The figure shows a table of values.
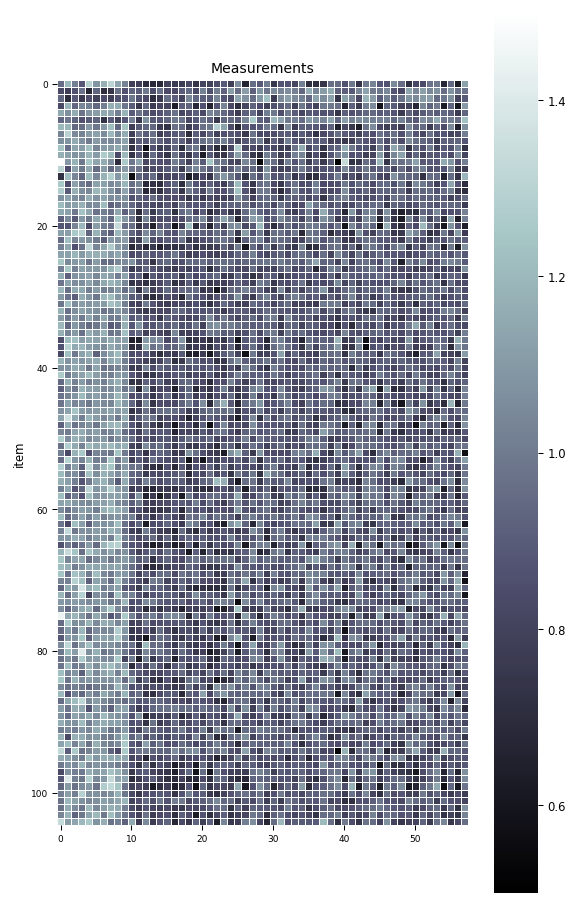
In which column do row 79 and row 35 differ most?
12
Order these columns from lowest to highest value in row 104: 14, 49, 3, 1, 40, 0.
49, 14, 40, 1, 3, 0
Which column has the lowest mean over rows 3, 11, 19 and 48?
56
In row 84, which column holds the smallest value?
22
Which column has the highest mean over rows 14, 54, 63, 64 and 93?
0
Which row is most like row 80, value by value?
71
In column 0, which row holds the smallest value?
13
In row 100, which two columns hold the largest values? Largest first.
3, 8
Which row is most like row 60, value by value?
30
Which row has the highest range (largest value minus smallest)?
11
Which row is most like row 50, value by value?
17
